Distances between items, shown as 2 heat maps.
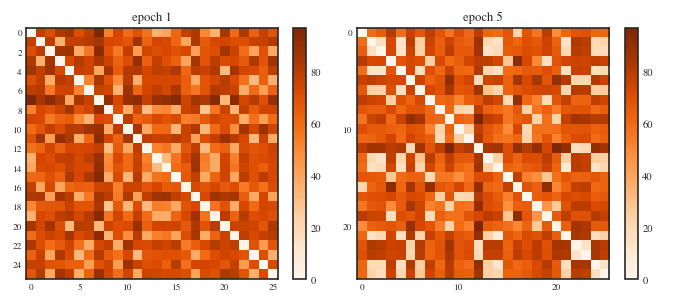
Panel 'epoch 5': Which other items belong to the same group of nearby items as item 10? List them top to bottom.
8, 11, 17
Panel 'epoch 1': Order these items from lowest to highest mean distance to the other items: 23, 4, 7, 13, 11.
23, 13, 11, 4, 7
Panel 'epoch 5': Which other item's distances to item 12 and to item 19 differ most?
3
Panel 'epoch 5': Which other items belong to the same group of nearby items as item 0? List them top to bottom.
16
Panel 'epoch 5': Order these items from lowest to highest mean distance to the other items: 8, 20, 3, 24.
24, 8, 20, 3
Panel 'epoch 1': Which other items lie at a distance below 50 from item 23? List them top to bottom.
2, 5, 11, 17, 25
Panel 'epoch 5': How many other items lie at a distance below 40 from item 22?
3
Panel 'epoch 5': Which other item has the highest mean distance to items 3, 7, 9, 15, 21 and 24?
12
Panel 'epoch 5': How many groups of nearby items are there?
6
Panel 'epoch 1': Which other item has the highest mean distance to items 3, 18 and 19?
7
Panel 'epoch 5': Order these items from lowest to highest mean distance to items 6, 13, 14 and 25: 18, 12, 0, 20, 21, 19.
21, 0, 20, 18, 19, 12
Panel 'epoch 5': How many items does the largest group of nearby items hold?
9
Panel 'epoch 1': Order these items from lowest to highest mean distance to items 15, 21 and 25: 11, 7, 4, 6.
11, 6, 4, 7
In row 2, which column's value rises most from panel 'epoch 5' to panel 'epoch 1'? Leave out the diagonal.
4
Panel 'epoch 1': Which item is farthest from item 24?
10
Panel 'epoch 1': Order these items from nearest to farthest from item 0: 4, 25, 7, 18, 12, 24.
18, 12, 25, 24, 4, 7
